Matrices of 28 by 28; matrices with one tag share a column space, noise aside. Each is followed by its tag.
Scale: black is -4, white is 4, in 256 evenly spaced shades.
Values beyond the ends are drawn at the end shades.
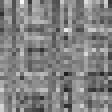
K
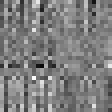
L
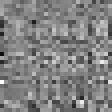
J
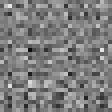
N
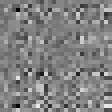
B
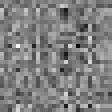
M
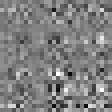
B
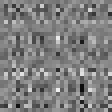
B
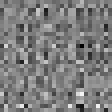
M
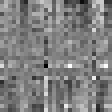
L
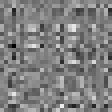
M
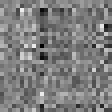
M
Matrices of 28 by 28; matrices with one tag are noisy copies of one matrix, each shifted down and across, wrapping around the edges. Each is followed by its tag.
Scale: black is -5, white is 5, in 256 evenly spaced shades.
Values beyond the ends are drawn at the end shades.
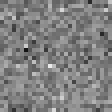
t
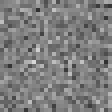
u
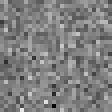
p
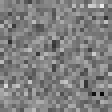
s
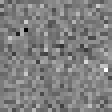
t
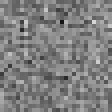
u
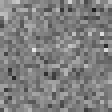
s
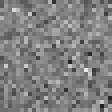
t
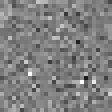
t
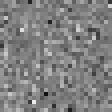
p
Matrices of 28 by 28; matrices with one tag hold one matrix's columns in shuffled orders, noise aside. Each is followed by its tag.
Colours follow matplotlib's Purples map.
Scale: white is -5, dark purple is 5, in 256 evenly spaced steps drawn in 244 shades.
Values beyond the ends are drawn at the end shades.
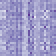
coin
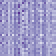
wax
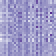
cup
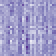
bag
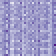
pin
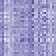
cup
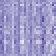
bag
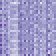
pin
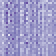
wax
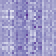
coin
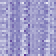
pin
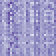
wax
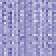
wax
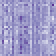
bag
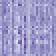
bag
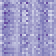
wax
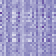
cup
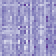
bag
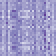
coin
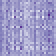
coin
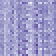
pin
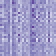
cup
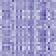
coin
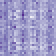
coin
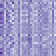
wax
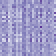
cup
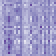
bag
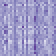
bag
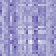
bag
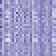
cup
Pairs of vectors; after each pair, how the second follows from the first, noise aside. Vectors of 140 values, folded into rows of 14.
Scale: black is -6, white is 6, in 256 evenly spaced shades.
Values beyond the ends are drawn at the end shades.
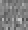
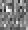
reversed, scaled up.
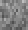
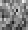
scaled up.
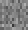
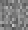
negated.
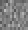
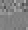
wrapped around, negated, partly zeroed.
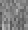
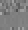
negated, partly zeroed.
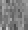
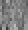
negated.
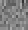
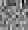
scaled up.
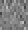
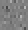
negated, partly zeroed.
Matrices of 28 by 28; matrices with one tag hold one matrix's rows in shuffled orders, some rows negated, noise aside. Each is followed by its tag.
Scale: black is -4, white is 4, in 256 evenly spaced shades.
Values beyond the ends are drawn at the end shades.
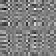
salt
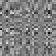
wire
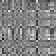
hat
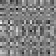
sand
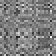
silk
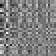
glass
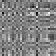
hat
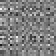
sand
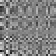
glass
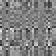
wire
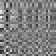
glass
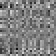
sand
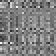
sand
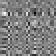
salt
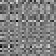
sand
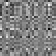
wire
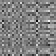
hat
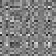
wire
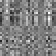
wire
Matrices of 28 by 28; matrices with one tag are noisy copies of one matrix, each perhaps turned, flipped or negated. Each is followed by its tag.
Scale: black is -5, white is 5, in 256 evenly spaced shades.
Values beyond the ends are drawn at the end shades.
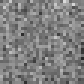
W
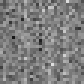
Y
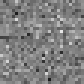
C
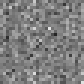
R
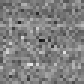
Y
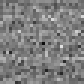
Y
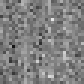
Y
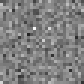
R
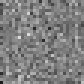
R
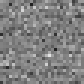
R
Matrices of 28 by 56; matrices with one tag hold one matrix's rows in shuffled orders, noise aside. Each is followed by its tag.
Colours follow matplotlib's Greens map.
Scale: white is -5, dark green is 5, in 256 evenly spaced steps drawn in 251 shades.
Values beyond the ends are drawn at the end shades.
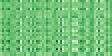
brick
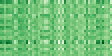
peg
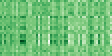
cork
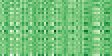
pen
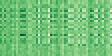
cork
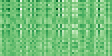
brick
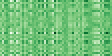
pen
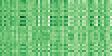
cork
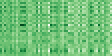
cork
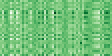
pen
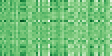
cork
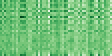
cork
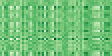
pen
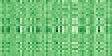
brick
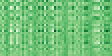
pen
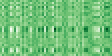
pen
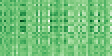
cork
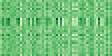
brick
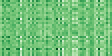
brick
